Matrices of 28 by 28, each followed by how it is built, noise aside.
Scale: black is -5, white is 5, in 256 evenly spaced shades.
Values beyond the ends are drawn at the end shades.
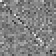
diagonal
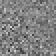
lower triangular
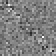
banded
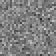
noise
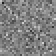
diagonal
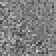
lower triangular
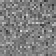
uneven rows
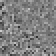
lower triangular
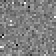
sparse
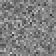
noise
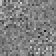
block diagonal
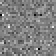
uneven rows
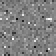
sparse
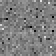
sparse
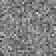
noise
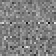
uneven rows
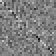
diagonal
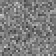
noise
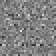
uneven rows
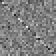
diagonal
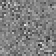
block diagonal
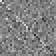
diagonal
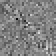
banded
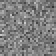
noise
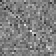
diagonal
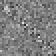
banded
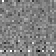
uneven rows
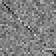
diagonal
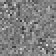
block diagonal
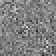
block diagonal
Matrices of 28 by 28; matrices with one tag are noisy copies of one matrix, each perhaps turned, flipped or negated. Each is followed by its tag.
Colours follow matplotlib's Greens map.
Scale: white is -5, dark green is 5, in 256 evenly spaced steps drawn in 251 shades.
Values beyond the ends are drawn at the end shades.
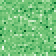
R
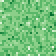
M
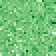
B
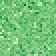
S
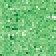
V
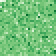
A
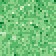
B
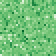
B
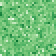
A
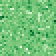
V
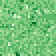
V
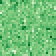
M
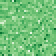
B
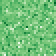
A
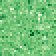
V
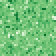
V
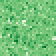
V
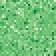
A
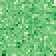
A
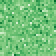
B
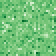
S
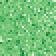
B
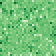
R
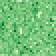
S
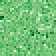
V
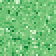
V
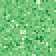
V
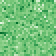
B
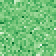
B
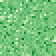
B
